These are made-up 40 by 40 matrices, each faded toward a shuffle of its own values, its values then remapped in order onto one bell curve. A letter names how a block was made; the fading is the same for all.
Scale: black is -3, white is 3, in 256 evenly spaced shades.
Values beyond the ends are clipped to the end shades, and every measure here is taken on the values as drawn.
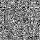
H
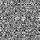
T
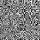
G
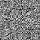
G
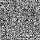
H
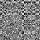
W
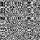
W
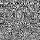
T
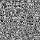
H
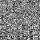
H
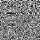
T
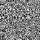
T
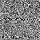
H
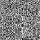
G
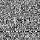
H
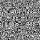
T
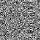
G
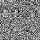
T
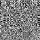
T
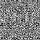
H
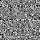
H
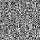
G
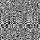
W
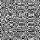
W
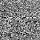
H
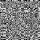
W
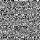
T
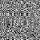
W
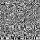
T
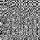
W
